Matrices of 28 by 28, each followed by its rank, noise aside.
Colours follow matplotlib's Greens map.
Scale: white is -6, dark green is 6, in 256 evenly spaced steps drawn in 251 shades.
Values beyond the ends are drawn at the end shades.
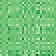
two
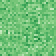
six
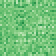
six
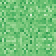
four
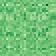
three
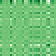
one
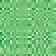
two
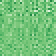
three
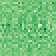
four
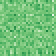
three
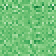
four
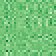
three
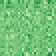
four
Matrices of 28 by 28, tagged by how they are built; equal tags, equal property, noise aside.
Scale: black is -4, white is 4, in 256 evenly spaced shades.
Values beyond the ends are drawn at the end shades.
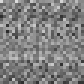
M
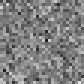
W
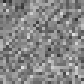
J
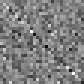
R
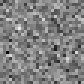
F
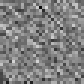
W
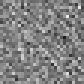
W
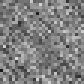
W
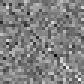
R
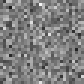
F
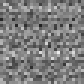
M
